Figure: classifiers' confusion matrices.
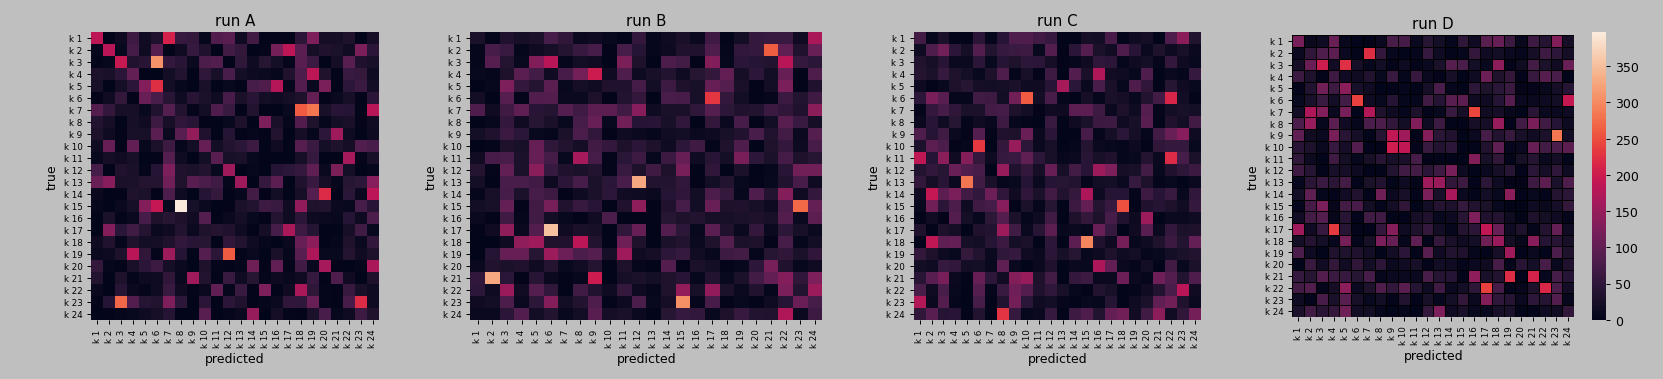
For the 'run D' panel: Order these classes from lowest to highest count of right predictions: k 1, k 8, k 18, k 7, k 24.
k 24, k 8, k 1, k 18, k 7
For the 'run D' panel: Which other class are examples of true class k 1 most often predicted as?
k 23
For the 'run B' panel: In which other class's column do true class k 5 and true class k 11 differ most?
k 8
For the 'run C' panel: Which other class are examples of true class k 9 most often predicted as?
k 23
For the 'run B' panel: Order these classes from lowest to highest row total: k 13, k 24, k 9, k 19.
k 9, k 24, k 13, k 19
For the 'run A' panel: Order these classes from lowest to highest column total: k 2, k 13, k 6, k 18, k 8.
k 13, k 2, k 8, k 6, k 18
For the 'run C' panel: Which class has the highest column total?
k 8
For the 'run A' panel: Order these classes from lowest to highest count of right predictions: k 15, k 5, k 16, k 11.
k 16, k 15, k 11, k 5
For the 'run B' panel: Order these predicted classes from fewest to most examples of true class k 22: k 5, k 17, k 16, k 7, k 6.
k 7, k 16, k 6, k 5, k 17
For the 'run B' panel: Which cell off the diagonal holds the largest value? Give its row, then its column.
k 17, k 6
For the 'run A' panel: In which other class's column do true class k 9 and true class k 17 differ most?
k 21
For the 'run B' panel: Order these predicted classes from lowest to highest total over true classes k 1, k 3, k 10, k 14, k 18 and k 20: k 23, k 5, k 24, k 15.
k 23, k 15, k 24, k 5
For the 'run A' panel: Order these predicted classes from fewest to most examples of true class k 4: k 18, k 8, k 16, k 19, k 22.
k 16, k 8, k 22, k 18, k 19
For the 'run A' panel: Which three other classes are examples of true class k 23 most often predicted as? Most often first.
k 3, k 7, k 19
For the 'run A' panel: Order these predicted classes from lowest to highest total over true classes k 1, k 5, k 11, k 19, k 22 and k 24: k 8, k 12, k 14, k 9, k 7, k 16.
k 9, k 8, k 16, k 14, k 12, k 7
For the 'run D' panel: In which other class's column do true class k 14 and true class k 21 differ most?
k 16
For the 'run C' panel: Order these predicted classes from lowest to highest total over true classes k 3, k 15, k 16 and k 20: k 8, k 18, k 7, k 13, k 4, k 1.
k 13, k 1, k 7, k 4, k 18, k 8
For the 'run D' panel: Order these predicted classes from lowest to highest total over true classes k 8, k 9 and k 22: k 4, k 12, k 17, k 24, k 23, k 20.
k 24, k 20, k 12, k 4, k 17, k 23
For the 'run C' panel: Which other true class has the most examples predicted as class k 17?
k 12
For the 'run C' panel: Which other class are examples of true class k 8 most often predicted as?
k 20
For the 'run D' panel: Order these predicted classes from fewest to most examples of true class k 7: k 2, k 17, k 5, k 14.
k 17, k 14, k 5, k 2
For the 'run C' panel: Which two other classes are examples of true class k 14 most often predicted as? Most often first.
k 2, k 15
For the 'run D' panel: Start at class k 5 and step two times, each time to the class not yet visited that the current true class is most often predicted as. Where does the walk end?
k 18
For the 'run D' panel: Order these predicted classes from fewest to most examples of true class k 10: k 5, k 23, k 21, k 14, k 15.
k 15, k 5, k 14, k 23, k 21
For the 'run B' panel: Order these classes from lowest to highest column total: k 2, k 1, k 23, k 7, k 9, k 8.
k 1, k 7, k 2, k 23, k 8, k 9
